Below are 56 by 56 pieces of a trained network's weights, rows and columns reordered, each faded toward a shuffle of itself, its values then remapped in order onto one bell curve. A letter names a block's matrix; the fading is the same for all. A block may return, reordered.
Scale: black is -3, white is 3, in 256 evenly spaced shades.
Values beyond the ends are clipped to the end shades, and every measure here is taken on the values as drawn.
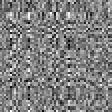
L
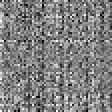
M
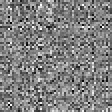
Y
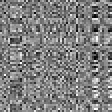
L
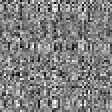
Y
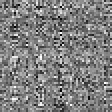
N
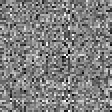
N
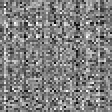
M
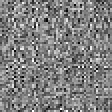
Y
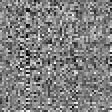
N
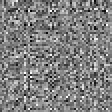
Y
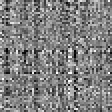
M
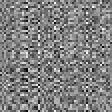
L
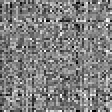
M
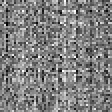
M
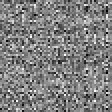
N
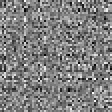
Y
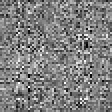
N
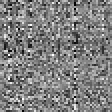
N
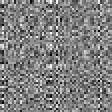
L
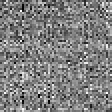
N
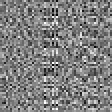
L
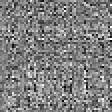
N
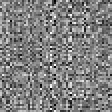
L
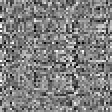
Y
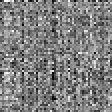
M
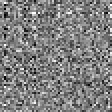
Y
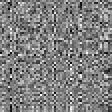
L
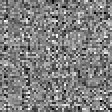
N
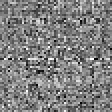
N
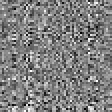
Y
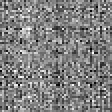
M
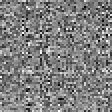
N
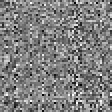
N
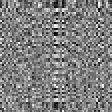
L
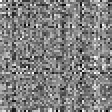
M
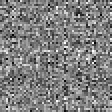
N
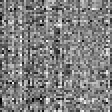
M
